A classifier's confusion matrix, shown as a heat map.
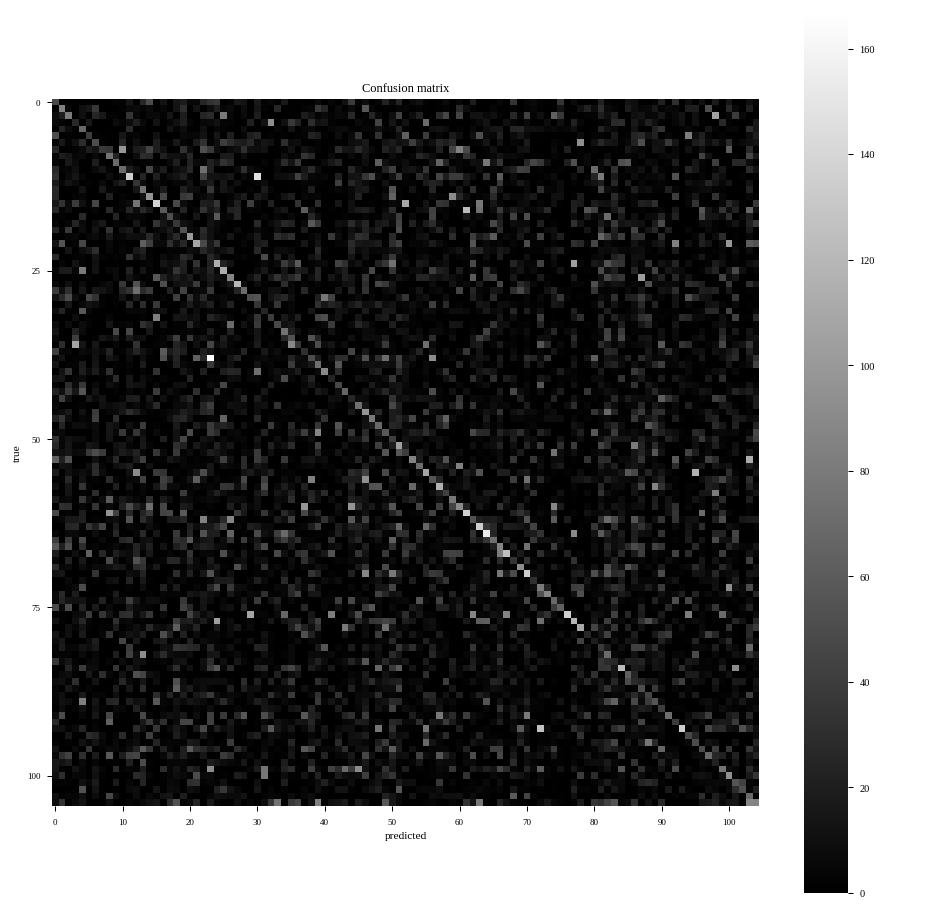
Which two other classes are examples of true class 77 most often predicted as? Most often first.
24, 72
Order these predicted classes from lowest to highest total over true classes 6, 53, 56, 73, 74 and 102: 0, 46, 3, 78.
3, 0, 46, 78
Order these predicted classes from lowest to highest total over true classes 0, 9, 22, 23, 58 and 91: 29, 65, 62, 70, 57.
29, 65, 62, 70, 57
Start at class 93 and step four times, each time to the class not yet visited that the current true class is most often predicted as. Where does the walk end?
4
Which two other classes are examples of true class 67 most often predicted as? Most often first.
66, 5
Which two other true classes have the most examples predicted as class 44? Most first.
60, 62
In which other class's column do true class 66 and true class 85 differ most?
70
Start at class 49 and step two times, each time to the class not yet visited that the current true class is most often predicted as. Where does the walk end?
42
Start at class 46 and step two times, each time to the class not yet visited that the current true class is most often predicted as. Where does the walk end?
13
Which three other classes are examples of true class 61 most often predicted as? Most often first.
8, 96, 19
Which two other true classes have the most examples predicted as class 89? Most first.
57, 52
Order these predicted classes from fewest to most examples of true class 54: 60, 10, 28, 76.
76, 10, 28, 60
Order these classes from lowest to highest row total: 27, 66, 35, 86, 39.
39, 35, 86, 27, 66
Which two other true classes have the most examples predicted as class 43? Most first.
78, 99
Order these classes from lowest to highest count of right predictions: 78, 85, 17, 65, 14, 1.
17, 85, 65, 1, 14, 78
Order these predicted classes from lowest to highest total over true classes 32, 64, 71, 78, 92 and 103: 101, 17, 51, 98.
17, 98, 51, 101
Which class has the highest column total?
50
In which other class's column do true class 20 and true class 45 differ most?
81
